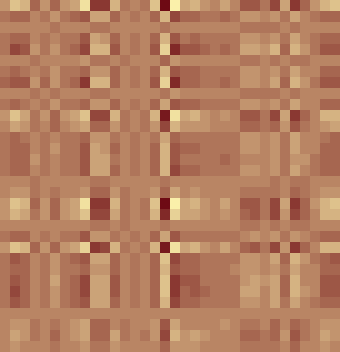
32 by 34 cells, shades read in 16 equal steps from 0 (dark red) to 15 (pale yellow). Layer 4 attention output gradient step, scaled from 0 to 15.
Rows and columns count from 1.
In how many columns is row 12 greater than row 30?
8
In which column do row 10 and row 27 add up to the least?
18
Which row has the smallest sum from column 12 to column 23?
5
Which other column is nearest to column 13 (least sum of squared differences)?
15
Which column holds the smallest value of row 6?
17
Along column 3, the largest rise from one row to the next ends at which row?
23
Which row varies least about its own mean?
29
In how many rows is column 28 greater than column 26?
5
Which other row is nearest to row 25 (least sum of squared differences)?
7
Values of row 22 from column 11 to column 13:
9 7 8
